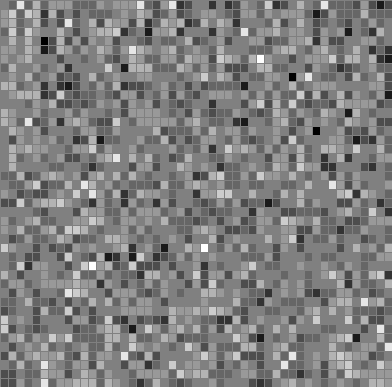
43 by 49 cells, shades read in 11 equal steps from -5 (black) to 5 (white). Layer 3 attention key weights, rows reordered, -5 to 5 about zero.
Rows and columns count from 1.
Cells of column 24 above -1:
26
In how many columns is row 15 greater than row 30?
19
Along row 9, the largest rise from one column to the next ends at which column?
38
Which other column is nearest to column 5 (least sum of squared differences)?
21
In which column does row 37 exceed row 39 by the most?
48
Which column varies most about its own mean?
44
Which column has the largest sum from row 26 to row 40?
27
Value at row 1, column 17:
1
